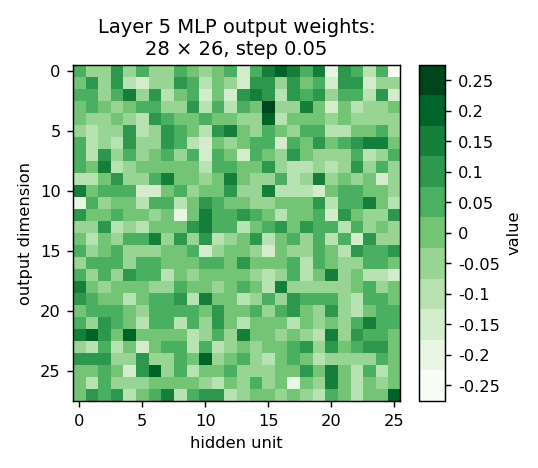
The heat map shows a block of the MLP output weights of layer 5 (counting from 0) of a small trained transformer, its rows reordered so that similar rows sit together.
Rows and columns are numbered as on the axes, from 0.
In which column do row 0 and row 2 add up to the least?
25
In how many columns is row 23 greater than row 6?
6
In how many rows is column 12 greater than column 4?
15
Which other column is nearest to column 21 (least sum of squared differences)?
14
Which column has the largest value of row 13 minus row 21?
10
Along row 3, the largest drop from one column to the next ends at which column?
16
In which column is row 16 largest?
13
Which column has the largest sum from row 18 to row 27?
20
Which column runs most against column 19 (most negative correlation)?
2
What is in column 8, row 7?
-0.05
